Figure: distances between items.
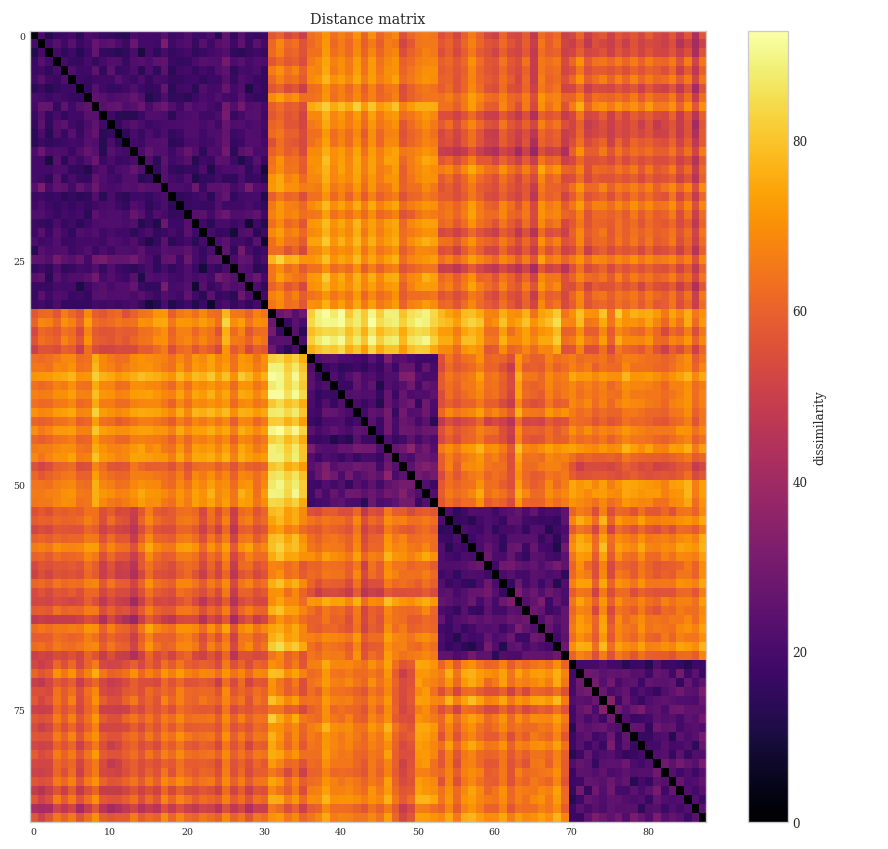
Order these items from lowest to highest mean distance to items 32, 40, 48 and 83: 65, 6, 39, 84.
39, 84, 6, 65
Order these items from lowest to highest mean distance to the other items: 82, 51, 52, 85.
82, 85, 52, 51
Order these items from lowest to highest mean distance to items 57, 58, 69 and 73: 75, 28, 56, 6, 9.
56, 75, 9, 6, 28
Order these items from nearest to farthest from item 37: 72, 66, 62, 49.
49, 62, 66, 72
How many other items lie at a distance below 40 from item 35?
4
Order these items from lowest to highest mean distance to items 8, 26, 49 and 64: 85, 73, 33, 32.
73, 85, 33, 32
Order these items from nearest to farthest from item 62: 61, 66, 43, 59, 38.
61, 66, 59, 43, 38
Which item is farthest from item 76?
31
